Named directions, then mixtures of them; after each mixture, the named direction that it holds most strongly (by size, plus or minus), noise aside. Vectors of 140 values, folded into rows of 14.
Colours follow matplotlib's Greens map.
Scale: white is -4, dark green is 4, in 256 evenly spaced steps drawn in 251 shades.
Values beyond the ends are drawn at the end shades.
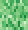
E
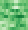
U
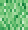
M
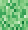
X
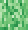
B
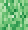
B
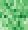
E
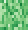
B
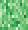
B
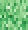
E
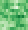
U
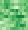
U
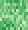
M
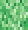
E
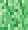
B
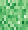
X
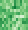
U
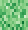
X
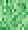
M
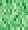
M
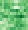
U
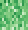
B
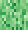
X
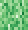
B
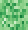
X
